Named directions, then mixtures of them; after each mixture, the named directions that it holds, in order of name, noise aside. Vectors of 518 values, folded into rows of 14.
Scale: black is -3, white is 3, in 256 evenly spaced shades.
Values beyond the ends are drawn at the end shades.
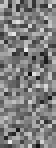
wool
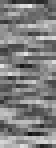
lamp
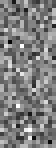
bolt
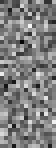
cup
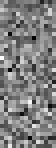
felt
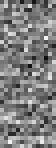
lamp, wool.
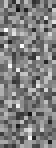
bolt, wool.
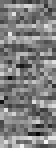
felt, lamp.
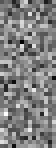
bolt, cup.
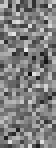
wool.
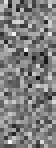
wool.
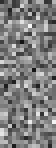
cup.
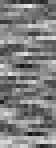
lamp.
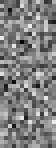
cup.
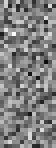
bolt, wool.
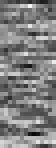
lamp.
